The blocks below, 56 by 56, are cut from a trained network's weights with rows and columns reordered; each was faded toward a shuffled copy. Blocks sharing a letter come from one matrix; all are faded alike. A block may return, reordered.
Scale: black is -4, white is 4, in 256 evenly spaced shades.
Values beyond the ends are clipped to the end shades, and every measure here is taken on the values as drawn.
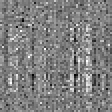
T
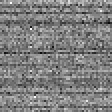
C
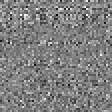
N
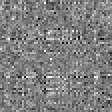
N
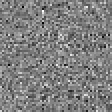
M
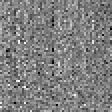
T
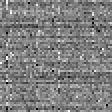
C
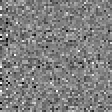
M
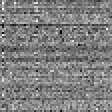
C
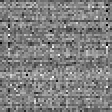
C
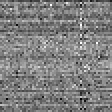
C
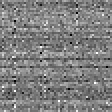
C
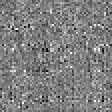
T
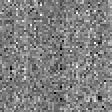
T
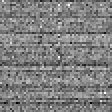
C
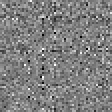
M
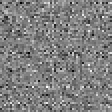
N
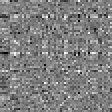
N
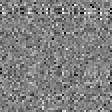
N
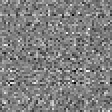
N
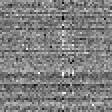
C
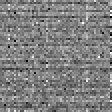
C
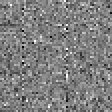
M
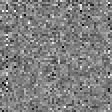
M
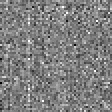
T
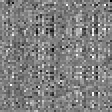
T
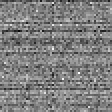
C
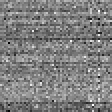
C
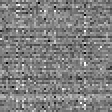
C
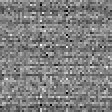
C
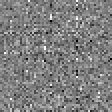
M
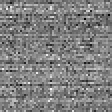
C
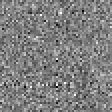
M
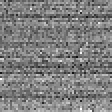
C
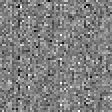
T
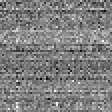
C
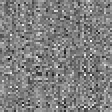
T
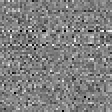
N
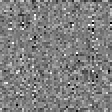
M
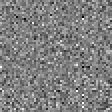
M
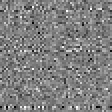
N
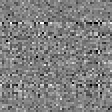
N
